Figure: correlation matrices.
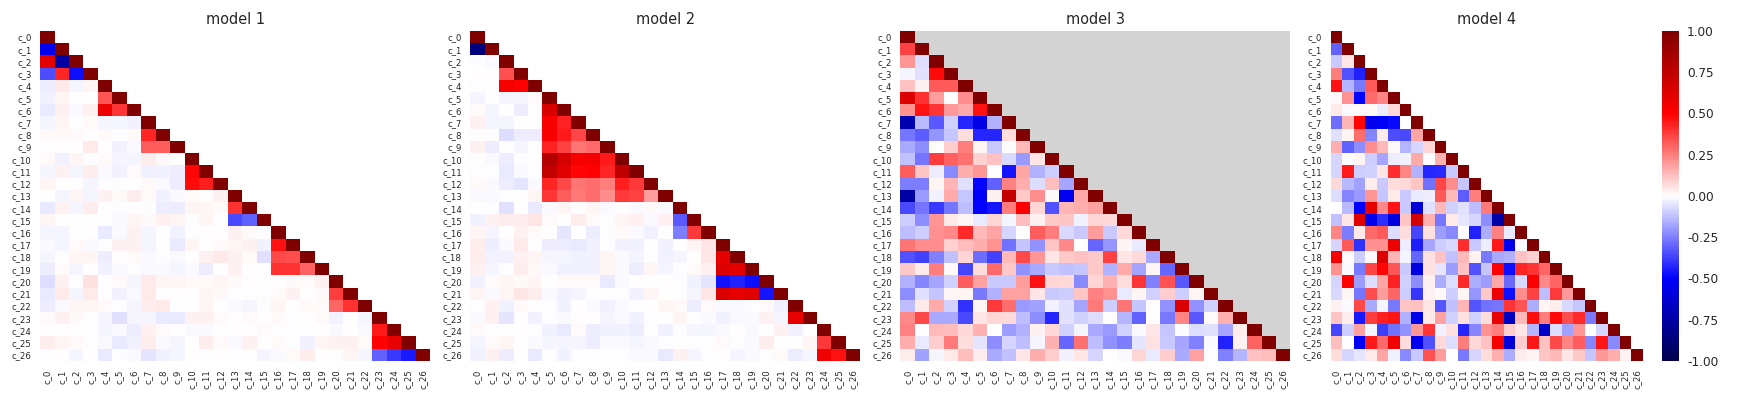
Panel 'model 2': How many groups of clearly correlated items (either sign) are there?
7
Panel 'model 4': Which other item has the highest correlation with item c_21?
c_14
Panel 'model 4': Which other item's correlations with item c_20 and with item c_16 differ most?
c_1
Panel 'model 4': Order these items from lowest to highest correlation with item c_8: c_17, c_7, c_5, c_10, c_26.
c_5, c_17, c_10, c_7, c_26
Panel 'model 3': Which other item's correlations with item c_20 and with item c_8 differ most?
c_5
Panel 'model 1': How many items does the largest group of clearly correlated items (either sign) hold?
4
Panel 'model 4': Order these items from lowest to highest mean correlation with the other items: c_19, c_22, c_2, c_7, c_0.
c_7, c_2, c_22, c_0, c_19
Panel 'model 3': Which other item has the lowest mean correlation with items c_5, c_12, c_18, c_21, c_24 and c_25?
c_22
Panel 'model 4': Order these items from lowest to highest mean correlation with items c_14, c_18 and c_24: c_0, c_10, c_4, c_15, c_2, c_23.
c_15, c_2, c_10, c_0, c_4, c_23
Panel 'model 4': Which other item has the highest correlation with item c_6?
c_11
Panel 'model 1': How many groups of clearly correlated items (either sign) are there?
8
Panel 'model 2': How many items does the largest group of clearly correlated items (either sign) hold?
9
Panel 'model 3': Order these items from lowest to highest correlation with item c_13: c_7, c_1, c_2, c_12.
c_1, c_2, c_12, c_7
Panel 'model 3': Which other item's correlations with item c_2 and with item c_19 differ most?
c_4
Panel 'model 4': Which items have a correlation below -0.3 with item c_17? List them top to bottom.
c_2, c_7, c_15
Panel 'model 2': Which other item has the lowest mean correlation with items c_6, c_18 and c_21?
c_20
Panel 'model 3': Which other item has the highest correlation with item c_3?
c_2
